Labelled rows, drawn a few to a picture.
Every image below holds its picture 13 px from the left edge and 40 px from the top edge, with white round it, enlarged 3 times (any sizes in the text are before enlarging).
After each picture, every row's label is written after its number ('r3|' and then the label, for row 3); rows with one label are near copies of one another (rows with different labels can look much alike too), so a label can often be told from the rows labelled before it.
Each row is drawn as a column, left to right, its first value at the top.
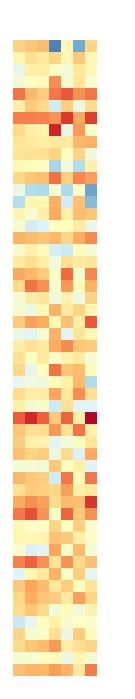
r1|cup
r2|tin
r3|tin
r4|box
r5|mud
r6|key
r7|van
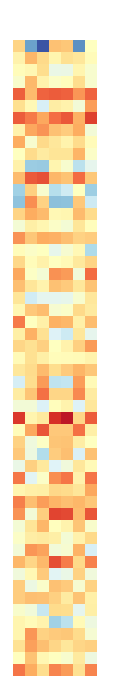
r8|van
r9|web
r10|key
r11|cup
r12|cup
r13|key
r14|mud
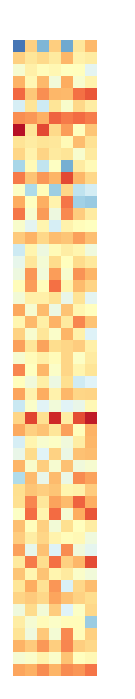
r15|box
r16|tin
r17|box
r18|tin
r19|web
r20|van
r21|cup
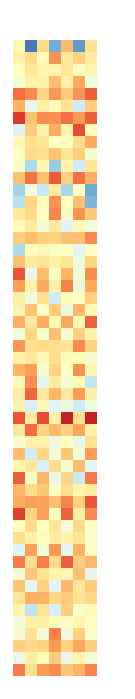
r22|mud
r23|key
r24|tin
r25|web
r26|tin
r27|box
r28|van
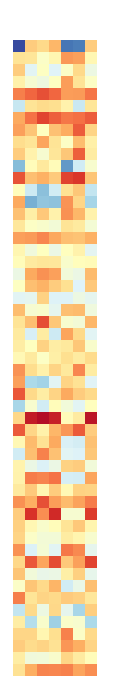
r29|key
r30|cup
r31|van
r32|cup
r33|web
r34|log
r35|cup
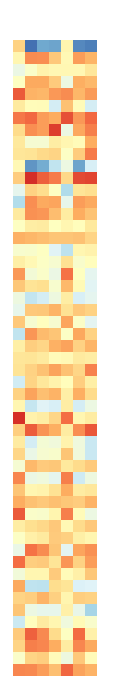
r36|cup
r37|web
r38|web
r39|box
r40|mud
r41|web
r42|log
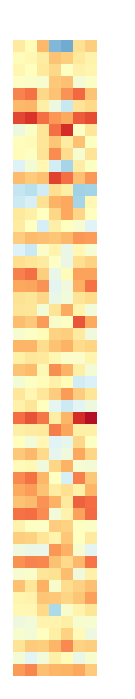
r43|mud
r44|mud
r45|tin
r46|log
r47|box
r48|van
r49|tin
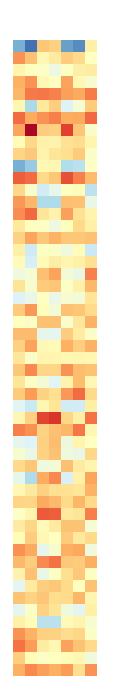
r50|web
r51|box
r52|cup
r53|cup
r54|box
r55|key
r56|mud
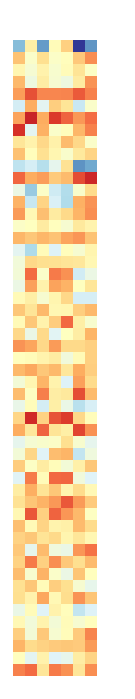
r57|box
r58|mud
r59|key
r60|mud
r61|van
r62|key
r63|web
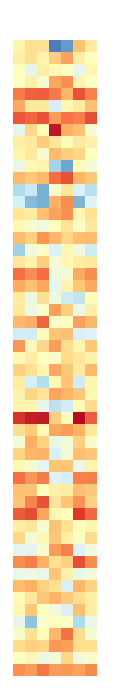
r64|mud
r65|cup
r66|van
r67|box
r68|web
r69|cup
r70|mud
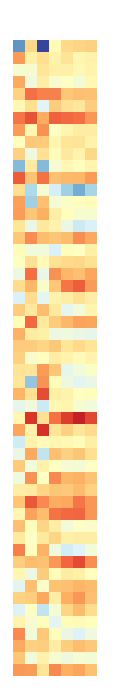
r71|web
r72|van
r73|key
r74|mud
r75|tin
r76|tin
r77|tin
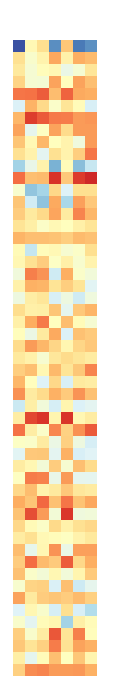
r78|key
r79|mud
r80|van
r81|web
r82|cup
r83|web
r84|log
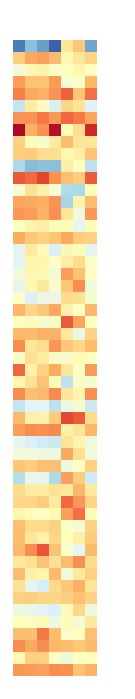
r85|box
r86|web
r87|web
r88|box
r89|van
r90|tin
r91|box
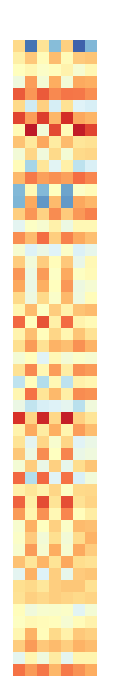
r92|van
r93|box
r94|van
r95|box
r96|van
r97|box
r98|box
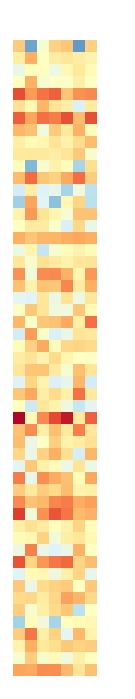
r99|cup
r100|web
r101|mud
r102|cup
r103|tin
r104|key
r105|van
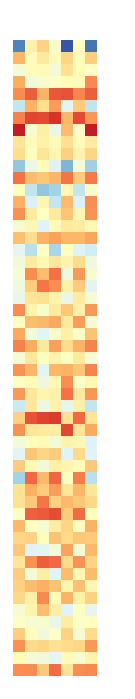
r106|box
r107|mud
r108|tin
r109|mud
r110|key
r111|mud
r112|box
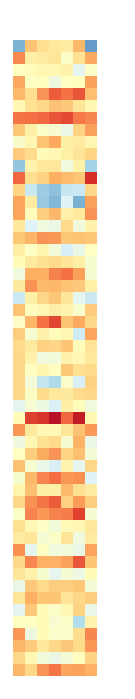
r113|web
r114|tin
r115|van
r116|van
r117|mud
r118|cup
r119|web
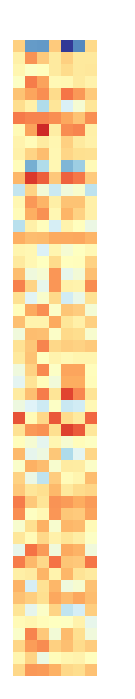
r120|tin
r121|web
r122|box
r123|tin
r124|key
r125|key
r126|tin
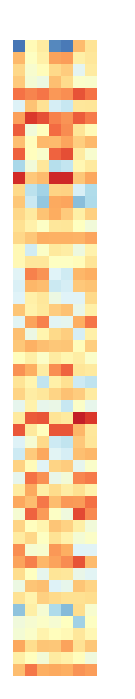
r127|log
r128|mud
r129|van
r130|log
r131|log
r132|cup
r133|van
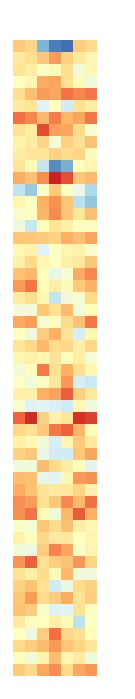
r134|tin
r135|tin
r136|box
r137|web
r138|key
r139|cup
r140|van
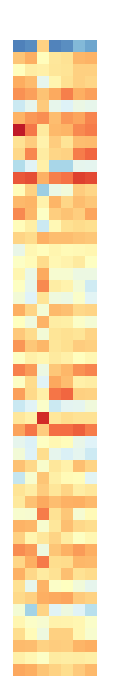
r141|box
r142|log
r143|tin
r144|key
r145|key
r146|log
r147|log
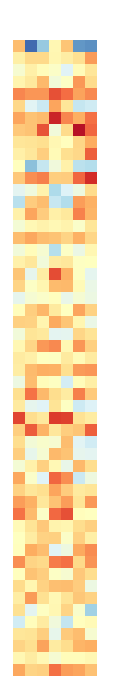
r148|cup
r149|key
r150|box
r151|mud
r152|cup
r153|box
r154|log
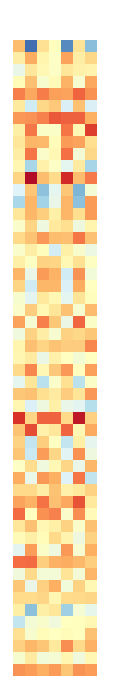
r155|cup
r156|log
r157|van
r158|mud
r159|log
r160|van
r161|box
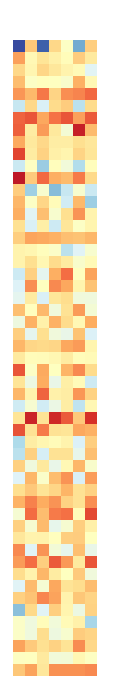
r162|log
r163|tin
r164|key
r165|tin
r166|mud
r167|box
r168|cup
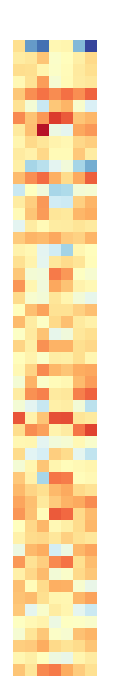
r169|tin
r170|key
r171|box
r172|mud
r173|mud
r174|key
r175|key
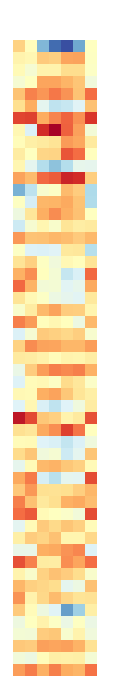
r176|tin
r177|mud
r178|box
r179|box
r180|log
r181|log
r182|mud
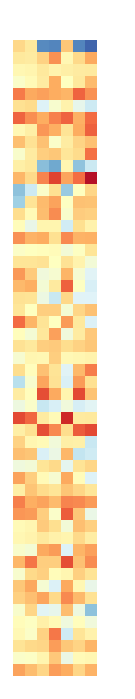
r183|van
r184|tin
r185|key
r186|web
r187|tin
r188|key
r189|log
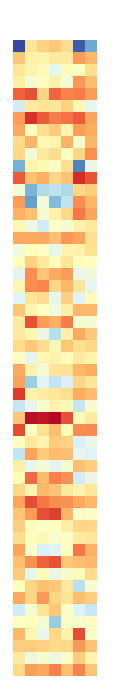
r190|key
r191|van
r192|tin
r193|cup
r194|van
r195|web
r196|log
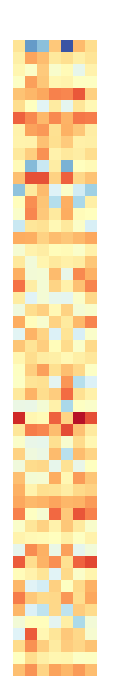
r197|tin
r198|web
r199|log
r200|cup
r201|key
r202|cup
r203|tin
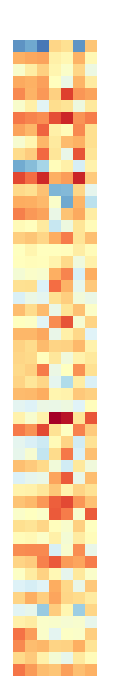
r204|web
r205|web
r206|log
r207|tin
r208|van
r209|log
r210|cup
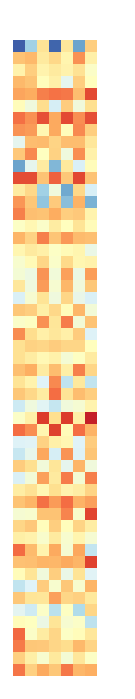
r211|web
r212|log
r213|van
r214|key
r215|van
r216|log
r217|cup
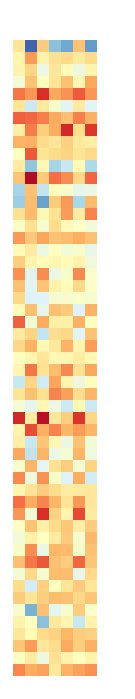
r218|van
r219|log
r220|cup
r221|key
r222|box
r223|cup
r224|box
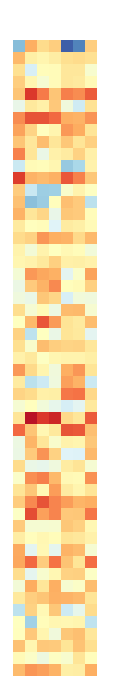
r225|log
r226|cup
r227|van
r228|tin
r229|key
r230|key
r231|cup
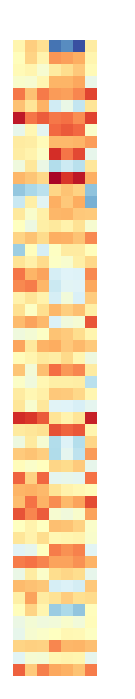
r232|mud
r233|tin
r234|mud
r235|log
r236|log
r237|log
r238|van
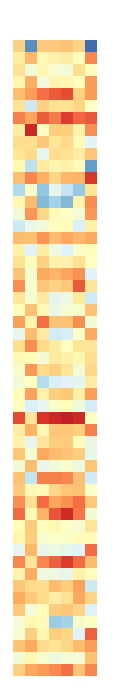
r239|tin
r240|box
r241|van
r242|cup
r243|cup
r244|tin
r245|web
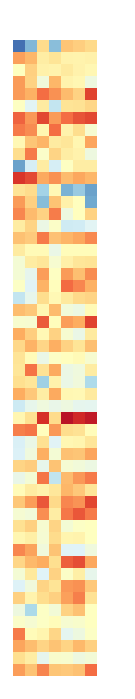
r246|web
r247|log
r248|van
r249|box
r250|tin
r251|tin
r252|van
